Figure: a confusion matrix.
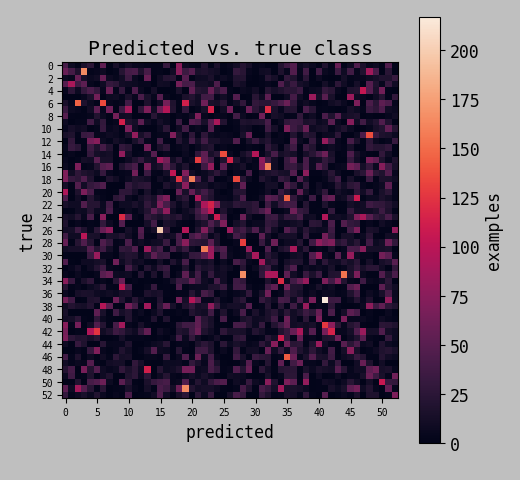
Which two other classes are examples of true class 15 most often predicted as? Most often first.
21, 26
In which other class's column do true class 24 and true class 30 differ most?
9
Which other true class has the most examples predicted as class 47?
4
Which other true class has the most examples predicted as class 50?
16
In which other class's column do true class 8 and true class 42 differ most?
5
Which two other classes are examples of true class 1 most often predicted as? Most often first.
3, 48
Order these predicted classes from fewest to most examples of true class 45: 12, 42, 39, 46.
12, 46, 39, 42
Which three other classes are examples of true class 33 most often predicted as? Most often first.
28, 44, 32
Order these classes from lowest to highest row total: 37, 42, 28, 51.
51, 37, 28, 42
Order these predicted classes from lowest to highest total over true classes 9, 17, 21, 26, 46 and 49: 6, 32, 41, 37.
37, 41, 6, 32
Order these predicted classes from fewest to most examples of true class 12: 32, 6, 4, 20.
6, 32, 20, 4
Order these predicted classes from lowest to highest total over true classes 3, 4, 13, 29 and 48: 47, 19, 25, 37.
37, 25, 19, 47
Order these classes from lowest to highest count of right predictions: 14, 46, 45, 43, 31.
46, 14, 43, 45, 31
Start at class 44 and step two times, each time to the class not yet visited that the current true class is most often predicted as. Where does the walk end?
35
